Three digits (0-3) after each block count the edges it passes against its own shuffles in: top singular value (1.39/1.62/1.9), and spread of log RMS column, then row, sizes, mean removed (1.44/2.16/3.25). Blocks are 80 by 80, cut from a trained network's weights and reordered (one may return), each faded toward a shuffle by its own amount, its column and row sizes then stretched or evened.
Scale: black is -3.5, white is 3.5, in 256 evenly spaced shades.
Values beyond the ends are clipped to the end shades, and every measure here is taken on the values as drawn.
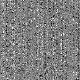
1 2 0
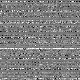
3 0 3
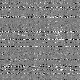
2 0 3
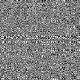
3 1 2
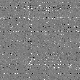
0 1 2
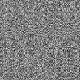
3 0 1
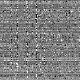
3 2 0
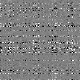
1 2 3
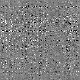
0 2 2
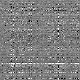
3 2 2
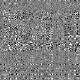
2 2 3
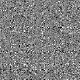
0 2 2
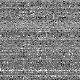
3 1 1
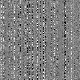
3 3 0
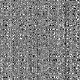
2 1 2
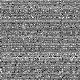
3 0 1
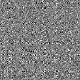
1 2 2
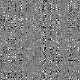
3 3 2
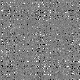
0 2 2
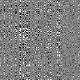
3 3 2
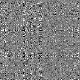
3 2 2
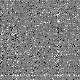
0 1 1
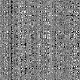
3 2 2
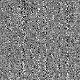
2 2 0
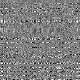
3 1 3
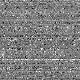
2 0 2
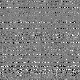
1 1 3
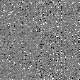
0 2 0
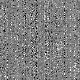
1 2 0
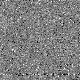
0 0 1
